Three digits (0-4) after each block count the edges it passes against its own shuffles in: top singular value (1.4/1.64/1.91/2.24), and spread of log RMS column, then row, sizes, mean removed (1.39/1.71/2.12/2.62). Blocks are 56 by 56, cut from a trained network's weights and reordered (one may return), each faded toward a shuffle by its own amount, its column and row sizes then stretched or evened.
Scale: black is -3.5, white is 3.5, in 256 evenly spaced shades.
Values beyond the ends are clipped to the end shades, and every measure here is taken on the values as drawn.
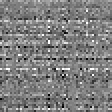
3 3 4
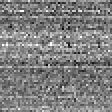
3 0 3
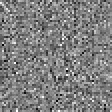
0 1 0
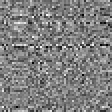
4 0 3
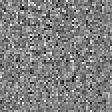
0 2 2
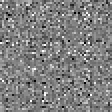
0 3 2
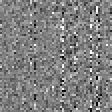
1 4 0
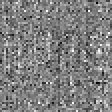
1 1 3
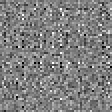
2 2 3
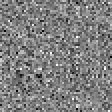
1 1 0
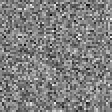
2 0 0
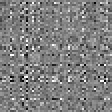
4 4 4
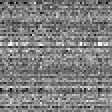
4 1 3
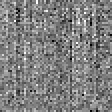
3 2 2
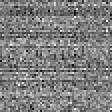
3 3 0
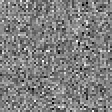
2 2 0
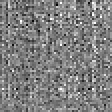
2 2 2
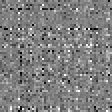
1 2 4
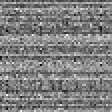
4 2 1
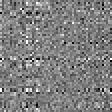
4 3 3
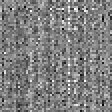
3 2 2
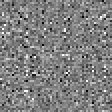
2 2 2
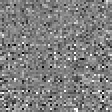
1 3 3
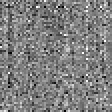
1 2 2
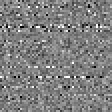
1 0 4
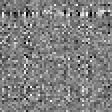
4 3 3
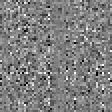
1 4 1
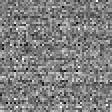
1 2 1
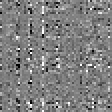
2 4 3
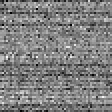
4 1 3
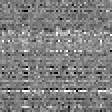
4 2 4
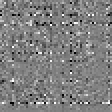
1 3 4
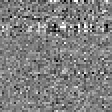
3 2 3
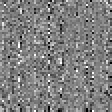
2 4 0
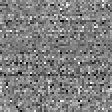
1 1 3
